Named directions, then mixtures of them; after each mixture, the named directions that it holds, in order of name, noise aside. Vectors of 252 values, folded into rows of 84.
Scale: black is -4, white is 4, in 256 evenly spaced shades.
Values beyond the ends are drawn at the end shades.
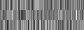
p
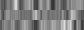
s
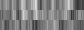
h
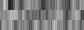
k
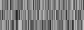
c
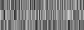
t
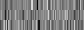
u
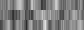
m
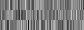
c, p.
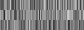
t.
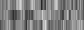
m.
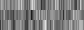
m, t.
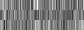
s, t, u.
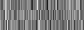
t, u.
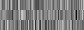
p.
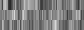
h, k.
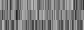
c, h.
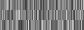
c, p.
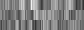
h, m.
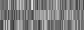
m, t, u.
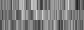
h, m, u.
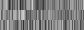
k, p.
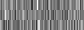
u.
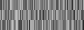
c.
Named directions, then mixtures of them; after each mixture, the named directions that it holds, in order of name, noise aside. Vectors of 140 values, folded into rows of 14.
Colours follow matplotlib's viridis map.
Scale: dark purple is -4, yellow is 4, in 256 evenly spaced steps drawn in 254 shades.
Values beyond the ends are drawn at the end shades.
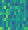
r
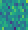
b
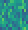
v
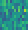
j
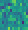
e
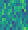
r, v.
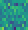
b, r.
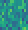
v.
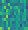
r.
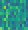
r.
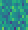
b, e.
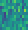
e, j.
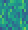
v.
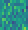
r, v.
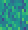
v.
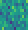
b.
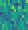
b, j.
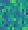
e, v.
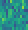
j, v.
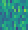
j.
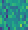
r, v.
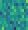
b.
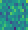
b.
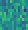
j.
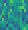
v.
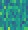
e, r.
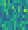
j.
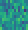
j.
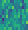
j, v.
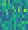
j.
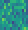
r, v.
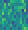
r, v.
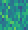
b, v.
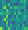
r.
